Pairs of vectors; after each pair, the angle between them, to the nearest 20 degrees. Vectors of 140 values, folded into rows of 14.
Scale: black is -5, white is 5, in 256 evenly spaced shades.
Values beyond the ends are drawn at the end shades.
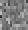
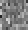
20 degrees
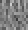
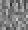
160 degrees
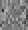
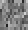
80 degrees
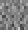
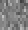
120 degrees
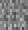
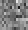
80 degrees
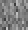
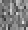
40 degrees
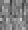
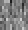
20 degrees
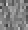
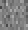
40 degrees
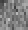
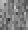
160 degrees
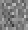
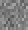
40 degrees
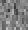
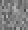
120 degrees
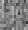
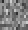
120 degrees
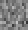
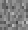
160 degrees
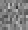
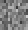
40 degrees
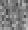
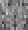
140 degrees
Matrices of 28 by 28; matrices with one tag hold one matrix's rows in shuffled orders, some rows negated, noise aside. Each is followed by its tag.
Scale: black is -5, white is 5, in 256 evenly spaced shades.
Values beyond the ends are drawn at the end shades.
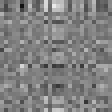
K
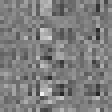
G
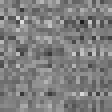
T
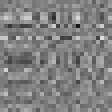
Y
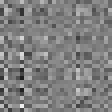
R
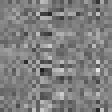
G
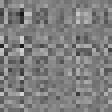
R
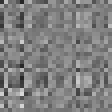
R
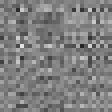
T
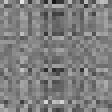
K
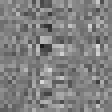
G
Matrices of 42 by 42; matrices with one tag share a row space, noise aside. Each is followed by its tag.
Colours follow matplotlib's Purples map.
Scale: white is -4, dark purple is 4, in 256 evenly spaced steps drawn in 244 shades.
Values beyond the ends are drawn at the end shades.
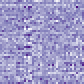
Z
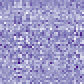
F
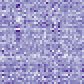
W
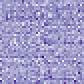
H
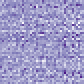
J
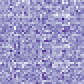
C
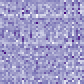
J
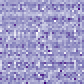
H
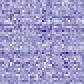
C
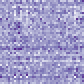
F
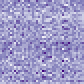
C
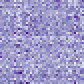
F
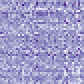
J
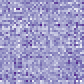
F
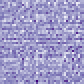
J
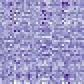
C
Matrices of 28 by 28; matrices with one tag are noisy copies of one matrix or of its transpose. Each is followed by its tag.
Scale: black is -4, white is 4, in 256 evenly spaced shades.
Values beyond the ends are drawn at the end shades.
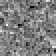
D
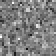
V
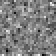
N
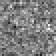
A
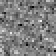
D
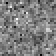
A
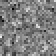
V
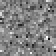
D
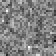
A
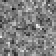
V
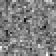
D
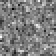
V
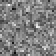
V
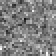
D
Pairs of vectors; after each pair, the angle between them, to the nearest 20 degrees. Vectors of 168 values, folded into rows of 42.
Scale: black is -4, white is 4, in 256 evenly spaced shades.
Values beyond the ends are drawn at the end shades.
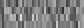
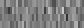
140 degrees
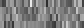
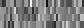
20 degrees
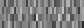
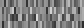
20 degrees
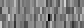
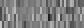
40 degrees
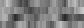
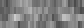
160 degrees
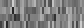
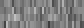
140 degrees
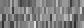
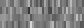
100 degrees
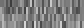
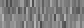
20 degrees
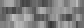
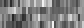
140 degrees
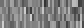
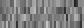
120 degrees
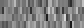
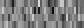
120 degrees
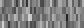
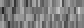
60 degrees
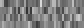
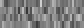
20 degrees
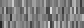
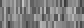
60 degrees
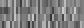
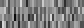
140 degrees
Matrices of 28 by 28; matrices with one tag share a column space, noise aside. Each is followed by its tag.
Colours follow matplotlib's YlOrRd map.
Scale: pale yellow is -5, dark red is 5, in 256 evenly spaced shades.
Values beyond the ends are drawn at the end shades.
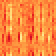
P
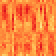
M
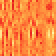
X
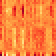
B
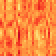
X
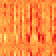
P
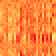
P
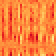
P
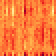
B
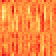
M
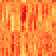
M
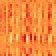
P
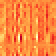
P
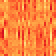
X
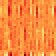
B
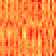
X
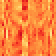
X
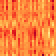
X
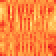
M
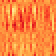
M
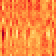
X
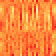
M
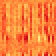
P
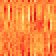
M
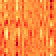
X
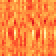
X
